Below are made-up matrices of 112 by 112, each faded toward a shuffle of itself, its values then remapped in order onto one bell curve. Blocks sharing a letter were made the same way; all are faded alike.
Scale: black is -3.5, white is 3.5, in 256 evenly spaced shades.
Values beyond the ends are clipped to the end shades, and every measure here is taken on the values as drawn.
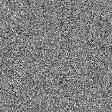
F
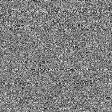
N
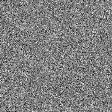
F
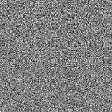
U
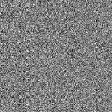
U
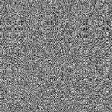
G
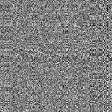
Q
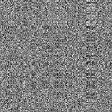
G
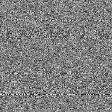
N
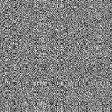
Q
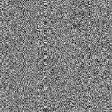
G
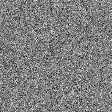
F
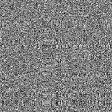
U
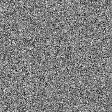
F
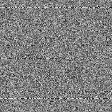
N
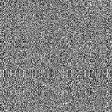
G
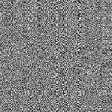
Q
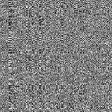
Q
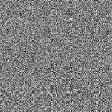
G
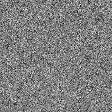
F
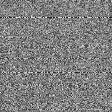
N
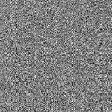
G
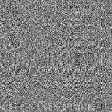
G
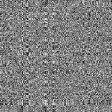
Q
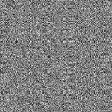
G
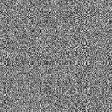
G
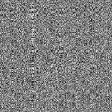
G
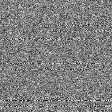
N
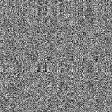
U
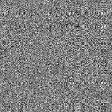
G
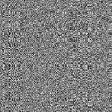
Q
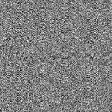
U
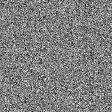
F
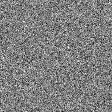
F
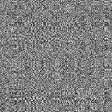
Q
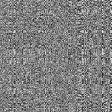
Q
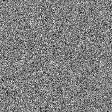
F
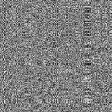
Q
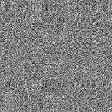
U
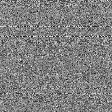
N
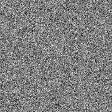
F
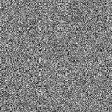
U
